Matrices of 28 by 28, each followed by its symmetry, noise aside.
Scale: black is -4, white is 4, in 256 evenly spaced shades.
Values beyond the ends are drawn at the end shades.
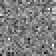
antisymmetric.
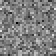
mirrored left to right.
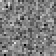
symmetric.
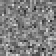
antisymmetric.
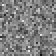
no symmetry.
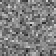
no symmetry.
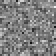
symmetric across the other diagonal.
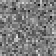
symmetric across the other diagonal.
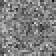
mirrored top to bottom.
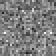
mirrored left to right.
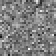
antisymmetric.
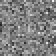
mirrored top to bottom.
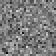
symmetric across the other diagonal.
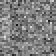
mirrored top to bottom.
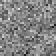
symmetric.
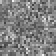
same after a half turn.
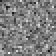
symmetric.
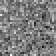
no symmetry.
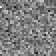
no symmetry.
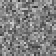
no symmetry.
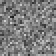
symmetric.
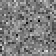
same after a half turn.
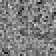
symmetric across the other diagonal.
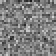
mirrored left to right.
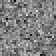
same after a half turn.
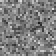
same after a half turn.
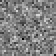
symmetric.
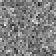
same after a half turn.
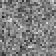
antisymmetric.
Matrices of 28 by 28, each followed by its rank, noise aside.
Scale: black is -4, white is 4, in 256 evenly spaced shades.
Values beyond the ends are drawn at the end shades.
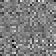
five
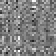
four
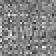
five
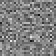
six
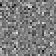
six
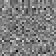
four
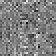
six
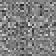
four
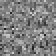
seven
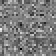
seven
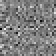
five
